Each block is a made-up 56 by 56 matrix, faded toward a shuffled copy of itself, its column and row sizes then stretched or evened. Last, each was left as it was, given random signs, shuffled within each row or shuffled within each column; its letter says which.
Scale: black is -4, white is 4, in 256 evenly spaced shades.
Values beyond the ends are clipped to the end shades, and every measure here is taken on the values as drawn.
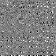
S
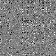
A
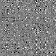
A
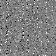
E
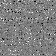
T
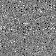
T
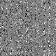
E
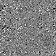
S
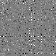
S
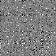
S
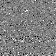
T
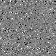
T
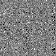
S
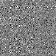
S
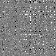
S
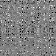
A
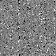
E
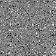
S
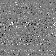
T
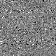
T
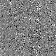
E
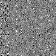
E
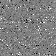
T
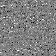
T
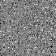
E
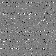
T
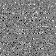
T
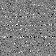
T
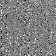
E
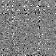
S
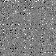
S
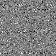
T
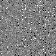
E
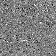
T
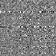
A
